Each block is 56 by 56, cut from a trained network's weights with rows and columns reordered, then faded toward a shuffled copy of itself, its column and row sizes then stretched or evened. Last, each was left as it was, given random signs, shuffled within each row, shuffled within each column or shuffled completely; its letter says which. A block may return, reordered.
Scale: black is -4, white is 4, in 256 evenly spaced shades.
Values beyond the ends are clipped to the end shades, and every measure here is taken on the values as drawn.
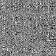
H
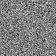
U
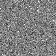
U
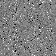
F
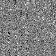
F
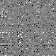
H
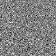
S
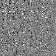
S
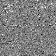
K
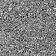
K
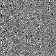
F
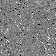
F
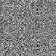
H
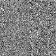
F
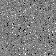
F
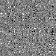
H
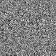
K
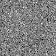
F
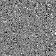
F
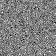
U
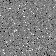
U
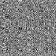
H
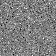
U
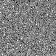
U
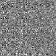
H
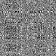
H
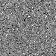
U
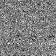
K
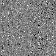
F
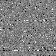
K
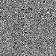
S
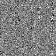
F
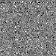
S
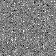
F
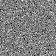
U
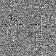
S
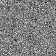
K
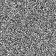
U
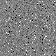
F
